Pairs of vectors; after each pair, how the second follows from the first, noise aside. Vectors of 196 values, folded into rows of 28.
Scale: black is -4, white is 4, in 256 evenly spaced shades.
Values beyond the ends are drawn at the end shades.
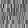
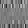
negated, partly zeroed.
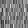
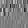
negated, partly zeroed.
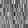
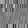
reversed, negated, partly zeroed.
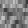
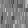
negated, partly zeroed.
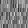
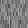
reversed, negated, shrunk.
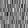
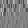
reversed, partly zeroed.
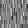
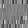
negated, partly zeroed.
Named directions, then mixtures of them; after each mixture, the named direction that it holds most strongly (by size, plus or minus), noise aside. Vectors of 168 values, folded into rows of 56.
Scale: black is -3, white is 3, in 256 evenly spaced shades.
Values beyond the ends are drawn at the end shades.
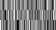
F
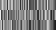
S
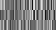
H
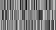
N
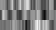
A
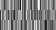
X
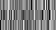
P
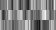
A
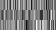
N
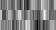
A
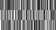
X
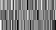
F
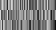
S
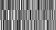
X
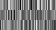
X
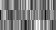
A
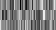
N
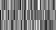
X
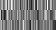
S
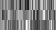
A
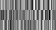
H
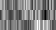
A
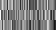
S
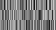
N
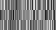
H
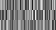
H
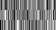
F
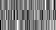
F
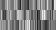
A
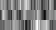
A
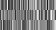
S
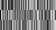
S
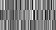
H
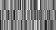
X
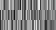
X
